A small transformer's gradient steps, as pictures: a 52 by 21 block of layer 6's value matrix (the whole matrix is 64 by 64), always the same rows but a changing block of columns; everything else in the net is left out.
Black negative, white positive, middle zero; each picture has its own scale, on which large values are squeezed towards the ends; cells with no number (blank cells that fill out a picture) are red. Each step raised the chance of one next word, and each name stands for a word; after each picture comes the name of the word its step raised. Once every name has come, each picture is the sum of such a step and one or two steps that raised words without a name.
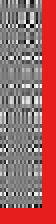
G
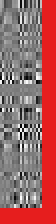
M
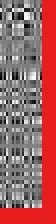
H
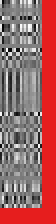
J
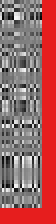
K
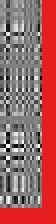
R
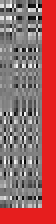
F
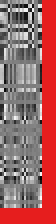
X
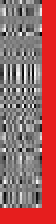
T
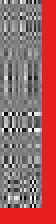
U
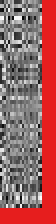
X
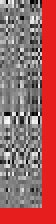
G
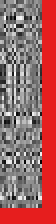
X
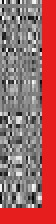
J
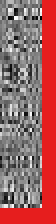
T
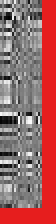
H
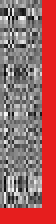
T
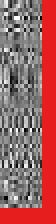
U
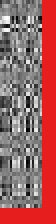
G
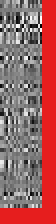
G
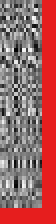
F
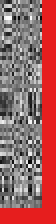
X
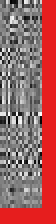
G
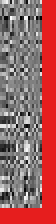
M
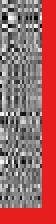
X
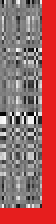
F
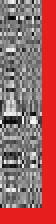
K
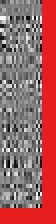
M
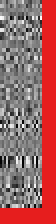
K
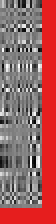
F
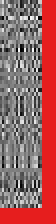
F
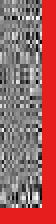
X
